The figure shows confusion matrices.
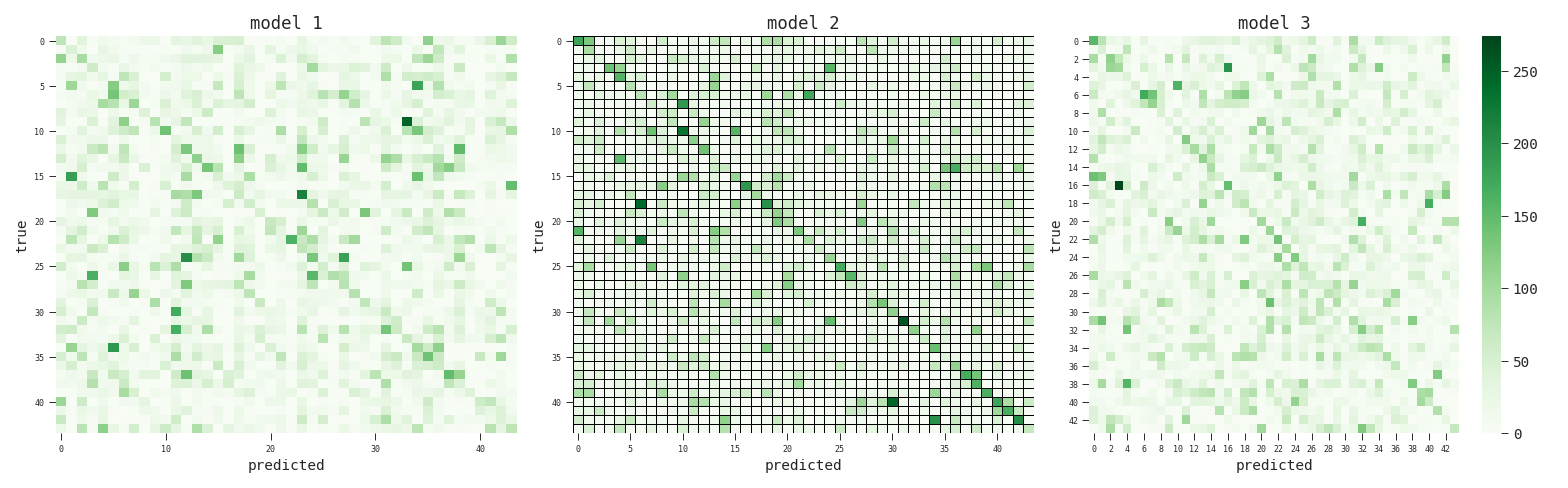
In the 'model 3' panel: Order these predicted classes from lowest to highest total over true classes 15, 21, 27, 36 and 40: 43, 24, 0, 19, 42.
42, 43, 19, 24, 0
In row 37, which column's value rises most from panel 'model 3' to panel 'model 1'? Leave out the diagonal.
12
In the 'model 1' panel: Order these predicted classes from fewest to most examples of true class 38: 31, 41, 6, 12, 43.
43, 41, 12, 6, 31
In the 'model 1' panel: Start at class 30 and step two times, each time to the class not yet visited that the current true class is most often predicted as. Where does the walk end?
23
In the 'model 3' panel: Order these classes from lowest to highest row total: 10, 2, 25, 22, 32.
25, 10, 2, 32, 22
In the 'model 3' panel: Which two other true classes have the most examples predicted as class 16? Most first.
3, 6
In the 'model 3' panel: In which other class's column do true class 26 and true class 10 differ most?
0
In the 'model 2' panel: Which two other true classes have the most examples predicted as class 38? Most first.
37, 32
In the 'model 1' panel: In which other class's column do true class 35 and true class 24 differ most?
12
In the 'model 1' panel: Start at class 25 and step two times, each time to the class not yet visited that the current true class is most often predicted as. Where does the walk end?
42
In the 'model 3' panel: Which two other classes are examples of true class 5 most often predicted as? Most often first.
10, 29
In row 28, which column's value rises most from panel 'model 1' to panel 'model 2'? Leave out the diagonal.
17
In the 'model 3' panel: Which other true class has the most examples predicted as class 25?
38
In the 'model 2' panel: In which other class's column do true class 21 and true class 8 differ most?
0
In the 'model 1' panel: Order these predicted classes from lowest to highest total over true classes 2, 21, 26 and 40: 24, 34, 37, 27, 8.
37, 8, 27, 34, 24
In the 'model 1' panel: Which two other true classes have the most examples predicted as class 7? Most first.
28, 10
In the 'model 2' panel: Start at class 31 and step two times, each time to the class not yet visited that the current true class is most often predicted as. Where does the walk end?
35
